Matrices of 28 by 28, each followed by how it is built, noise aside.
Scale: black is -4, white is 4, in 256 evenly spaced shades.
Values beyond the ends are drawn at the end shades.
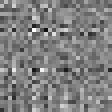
low rank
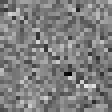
banded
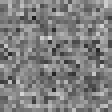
blocks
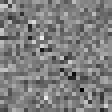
banded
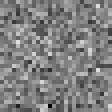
low rank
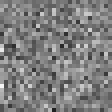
low rank
